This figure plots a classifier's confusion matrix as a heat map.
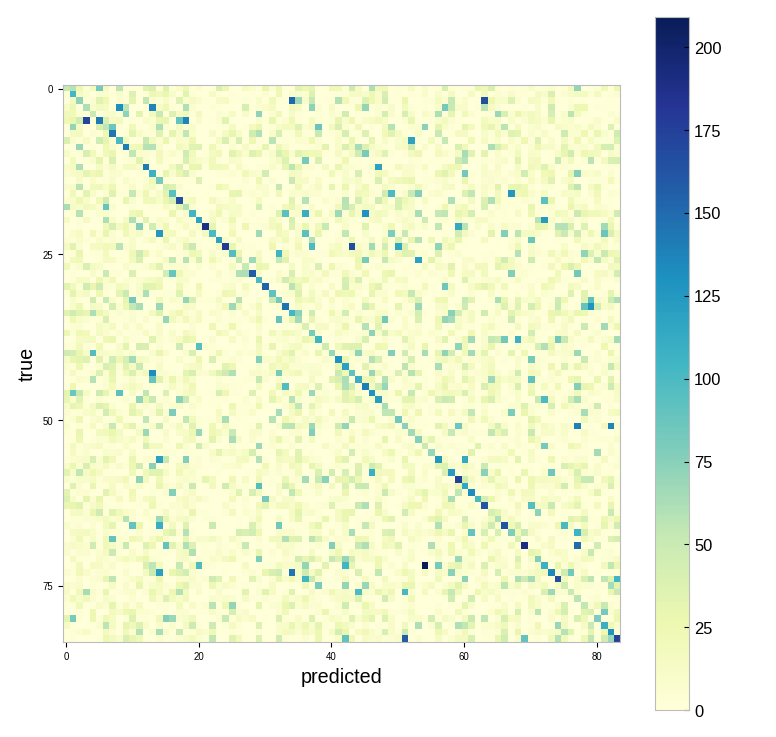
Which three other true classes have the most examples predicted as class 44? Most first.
76, 40, 9
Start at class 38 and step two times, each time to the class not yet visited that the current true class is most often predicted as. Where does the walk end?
7
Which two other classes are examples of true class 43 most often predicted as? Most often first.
13, 32
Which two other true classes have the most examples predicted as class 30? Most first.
62, 13
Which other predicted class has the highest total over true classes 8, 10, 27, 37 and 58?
46
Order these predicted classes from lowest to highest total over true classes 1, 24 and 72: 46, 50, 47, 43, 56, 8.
47, 8, 46, 50, 56, 43
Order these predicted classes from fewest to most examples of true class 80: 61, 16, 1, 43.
43, 61, 16, 1
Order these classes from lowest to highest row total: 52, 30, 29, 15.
29, 15, 52, 30
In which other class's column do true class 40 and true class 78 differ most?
4
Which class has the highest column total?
42
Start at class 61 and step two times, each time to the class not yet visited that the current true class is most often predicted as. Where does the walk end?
67
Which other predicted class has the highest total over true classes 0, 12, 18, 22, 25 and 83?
51
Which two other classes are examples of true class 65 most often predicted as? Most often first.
14, 9
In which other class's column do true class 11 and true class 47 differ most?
72
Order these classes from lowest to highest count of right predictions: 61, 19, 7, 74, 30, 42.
19, 42, 61, 7, 30, 74
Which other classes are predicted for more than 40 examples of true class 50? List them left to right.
12, 18, 24, 31, 43
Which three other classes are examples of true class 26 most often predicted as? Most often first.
53, 45, 28
